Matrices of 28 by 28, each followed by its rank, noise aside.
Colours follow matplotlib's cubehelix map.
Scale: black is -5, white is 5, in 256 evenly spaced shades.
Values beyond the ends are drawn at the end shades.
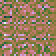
four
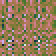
three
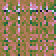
two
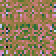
four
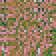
six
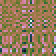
two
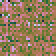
six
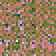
six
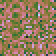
six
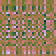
two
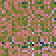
four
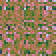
four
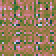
three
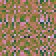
three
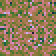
six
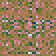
three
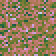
six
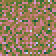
six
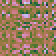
three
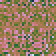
four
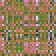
two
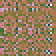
three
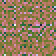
four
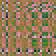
two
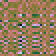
two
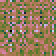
three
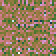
six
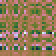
two
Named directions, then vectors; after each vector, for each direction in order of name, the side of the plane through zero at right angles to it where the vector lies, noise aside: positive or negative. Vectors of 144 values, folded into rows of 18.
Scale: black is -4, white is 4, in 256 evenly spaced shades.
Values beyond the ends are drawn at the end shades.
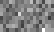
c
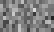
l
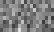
negative, positive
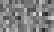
negative, negative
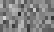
negative, positive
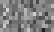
negative, negative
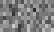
positive, negative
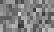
positive, negative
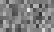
positive, negative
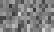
positive, negative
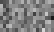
positive, positive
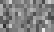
positive, positive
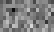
positive, negative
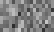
negative, positive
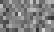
positive, positive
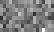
positive, positive
